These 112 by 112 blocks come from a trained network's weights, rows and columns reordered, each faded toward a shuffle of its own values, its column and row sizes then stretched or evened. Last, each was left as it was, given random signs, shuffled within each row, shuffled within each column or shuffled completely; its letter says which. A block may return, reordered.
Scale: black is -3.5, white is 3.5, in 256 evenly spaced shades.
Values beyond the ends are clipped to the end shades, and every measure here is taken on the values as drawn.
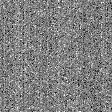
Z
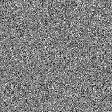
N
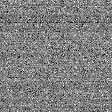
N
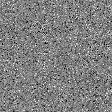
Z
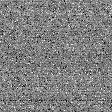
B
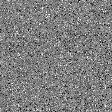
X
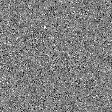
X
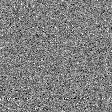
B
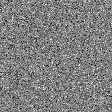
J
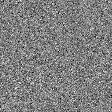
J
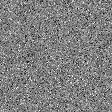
J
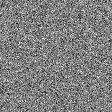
J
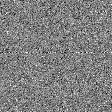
B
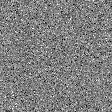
J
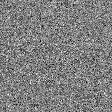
B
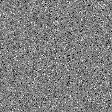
Z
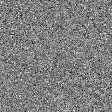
Z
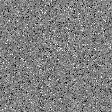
Z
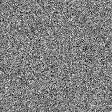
B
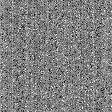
Z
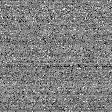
B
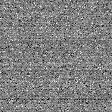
B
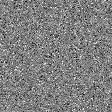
J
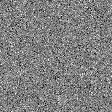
Z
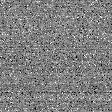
B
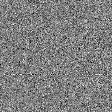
X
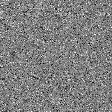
B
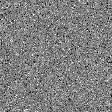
Z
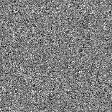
X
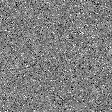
J
